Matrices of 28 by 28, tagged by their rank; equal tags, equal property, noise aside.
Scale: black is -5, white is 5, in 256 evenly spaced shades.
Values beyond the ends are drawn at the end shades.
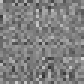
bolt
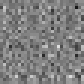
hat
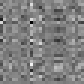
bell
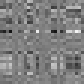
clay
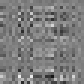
clay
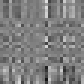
clay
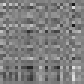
clay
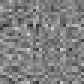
hat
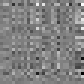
clay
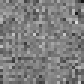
bolt
